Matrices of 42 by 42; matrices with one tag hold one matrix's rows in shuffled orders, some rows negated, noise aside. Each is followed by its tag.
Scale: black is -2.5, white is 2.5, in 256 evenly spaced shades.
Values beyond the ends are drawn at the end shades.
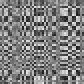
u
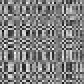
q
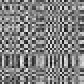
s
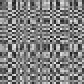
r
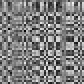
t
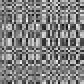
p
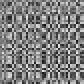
p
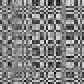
t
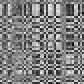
t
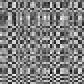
r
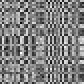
s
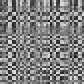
r
